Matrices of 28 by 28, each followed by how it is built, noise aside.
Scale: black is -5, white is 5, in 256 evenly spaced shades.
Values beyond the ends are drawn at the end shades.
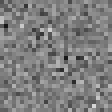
block diagonal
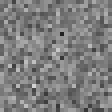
noise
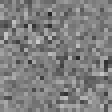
block diagonal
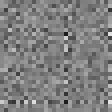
low rank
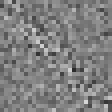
banded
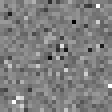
sparse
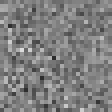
lower triangular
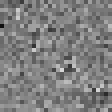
block diagonal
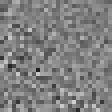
lower triangular
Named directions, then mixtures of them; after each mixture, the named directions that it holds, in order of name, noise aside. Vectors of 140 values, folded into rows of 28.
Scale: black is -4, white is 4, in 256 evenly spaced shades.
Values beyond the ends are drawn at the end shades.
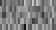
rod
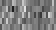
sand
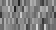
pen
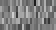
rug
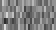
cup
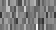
pen, rug, sand.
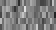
pen, sand.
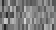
cup.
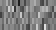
pen, sand.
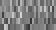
cup, pen, rug.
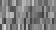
cup, rod, sand.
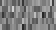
rod, sand.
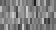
rug.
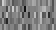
cup, sand.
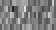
sand.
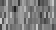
pen, rod, sand.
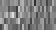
cup, rug, sand.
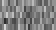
cup.
